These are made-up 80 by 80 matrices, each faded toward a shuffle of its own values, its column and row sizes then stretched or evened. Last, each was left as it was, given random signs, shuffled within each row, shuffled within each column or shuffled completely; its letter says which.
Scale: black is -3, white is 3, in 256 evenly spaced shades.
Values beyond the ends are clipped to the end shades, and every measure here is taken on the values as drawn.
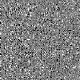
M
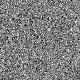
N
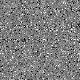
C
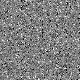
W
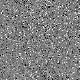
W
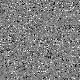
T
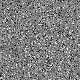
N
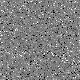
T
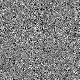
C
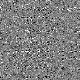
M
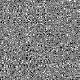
M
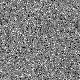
N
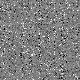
W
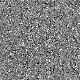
W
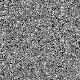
W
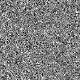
C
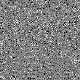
M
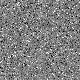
N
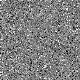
W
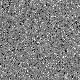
N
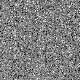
W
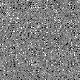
M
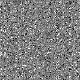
M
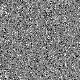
W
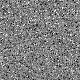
N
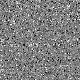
T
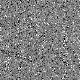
W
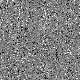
W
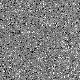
T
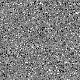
T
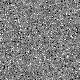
N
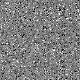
C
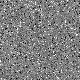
N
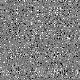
M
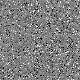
W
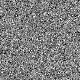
T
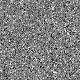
W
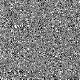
M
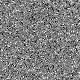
N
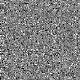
M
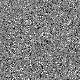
W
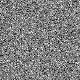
T
